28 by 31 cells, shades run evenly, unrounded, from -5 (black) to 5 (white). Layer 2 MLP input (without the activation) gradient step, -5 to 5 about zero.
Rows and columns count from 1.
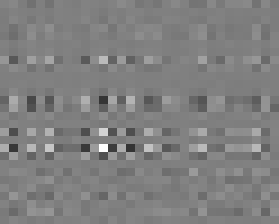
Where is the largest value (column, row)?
12, 19
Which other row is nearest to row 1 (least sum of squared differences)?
9
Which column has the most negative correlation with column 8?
27
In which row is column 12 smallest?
13
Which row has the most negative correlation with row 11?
21
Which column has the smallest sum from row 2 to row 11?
2
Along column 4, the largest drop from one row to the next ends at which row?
20
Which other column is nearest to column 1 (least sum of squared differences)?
14
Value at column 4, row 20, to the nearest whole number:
-1
